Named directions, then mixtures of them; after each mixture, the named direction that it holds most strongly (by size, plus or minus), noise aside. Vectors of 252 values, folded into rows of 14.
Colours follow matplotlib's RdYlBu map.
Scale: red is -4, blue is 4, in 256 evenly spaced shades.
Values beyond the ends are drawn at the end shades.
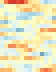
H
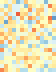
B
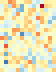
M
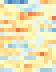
H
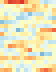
H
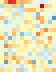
M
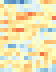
H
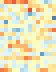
H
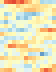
H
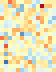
M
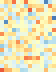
B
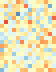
B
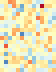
M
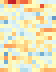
H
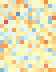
B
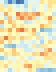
H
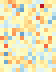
M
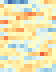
H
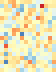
M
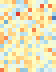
B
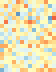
B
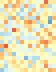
B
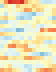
H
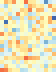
B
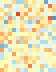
B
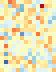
M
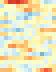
H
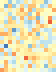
B
